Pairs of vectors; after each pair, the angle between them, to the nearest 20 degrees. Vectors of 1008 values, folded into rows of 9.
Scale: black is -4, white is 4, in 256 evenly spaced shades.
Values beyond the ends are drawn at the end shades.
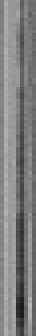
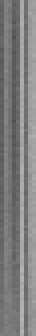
120 degrees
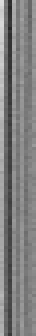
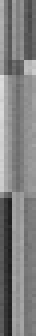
60 degrees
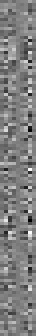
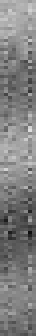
120 degrees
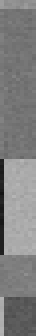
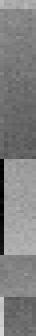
20 degrees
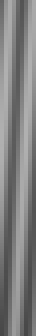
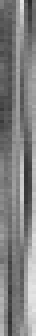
120 degrees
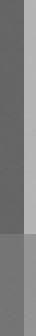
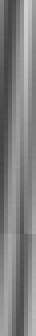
60 degrees
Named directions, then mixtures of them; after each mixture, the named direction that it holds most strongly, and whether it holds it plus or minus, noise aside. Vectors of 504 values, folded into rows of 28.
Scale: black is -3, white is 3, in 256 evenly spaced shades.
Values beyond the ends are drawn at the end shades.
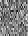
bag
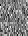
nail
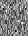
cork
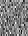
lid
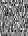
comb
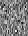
cork, minus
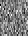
nail, plus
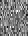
bag, minus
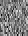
nail, plus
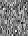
cork, minus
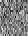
bag, plus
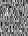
comb, minus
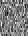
comb, plus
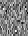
cork, minus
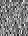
lid, minus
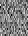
nail, minus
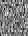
comb, minus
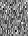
cork, plus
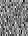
lid, plus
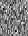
cork, plus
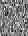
comb, plus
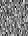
lid, minus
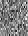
bag, plus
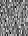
lid, minus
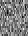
comb, plus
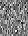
cork, minus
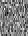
comb, plus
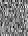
comb, minus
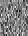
nail, minus
